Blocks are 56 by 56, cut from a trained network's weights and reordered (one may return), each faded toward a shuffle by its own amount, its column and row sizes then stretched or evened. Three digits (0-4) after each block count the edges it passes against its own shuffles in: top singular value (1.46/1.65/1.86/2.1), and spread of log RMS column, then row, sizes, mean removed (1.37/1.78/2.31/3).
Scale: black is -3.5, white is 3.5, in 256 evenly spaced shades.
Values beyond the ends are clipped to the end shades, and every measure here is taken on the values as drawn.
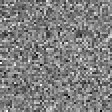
2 0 0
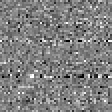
3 1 3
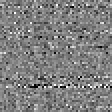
1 0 4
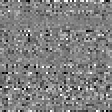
1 1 4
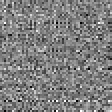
4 1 2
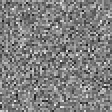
2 0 0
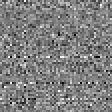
3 0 3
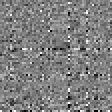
3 2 3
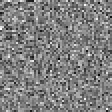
3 0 0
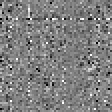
1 3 1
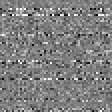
2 0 4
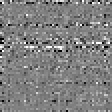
3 2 4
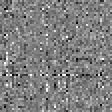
2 3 1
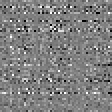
0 3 4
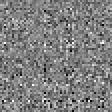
0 2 2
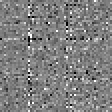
2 3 2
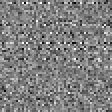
3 0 3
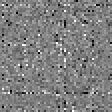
0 2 2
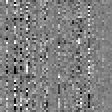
3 4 0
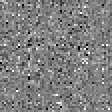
0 3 2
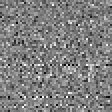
2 1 2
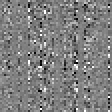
0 4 1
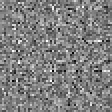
3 1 2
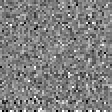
3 1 2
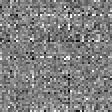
3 2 3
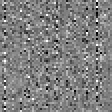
1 4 0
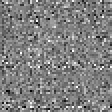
0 2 3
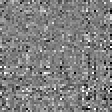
2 3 3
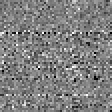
2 1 3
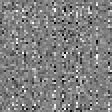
0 4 2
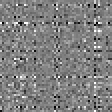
4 3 3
